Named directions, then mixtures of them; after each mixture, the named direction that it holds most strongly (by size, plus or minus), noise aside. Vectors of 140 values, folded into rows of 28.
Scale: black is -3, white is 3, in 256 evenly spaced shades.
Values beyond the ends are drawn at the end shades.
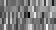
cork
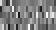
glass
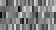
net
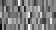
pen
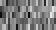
cork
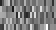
glass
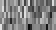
cork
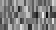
net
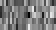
cork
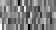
pen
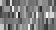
glass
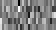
pen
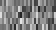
net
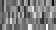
cork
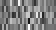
pen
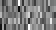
pen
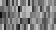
net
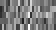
pen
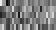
glass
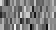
net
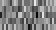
net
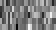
cork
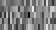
cork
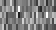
glass
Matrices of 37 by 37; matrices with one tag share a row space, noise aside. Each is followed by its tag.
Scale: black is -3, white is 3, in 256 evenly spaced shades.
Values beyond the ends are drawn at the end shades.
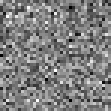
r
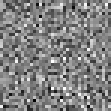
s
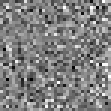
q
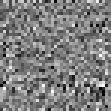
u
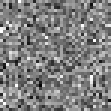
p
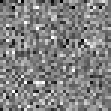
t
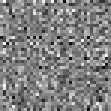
u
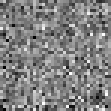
u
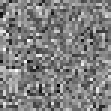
p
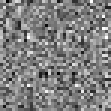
q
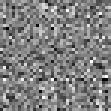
u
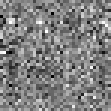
p
